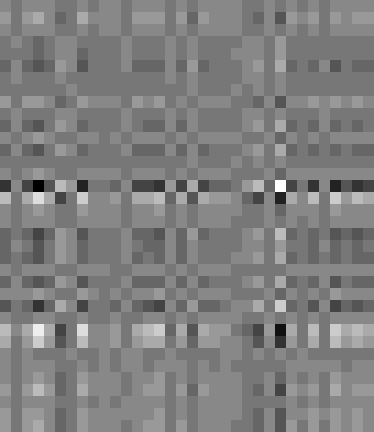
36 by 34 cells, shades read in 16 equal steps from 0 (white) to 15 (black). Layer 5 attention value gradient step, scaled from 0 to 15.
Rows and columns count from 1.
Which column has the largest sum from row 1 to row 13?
4
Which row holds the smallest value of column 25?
28
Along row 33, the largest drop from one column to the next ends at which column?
27
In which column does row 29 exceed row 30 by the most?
26
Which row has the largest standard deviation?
16
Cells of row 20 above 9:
5
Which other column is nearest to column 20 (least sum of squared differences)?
11
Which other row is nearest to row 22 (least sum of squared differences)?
13
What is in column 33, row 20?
10
